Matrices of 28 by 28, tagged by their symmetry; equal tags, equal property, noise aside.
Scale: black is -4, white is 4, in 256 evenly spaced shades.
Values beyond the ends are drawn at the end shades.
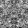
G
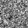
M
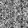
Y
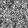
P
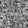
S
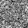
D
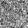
D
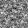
S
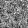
M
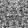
G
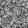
M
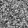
M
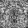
G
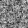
S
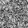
P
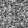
Y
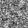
S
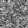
D
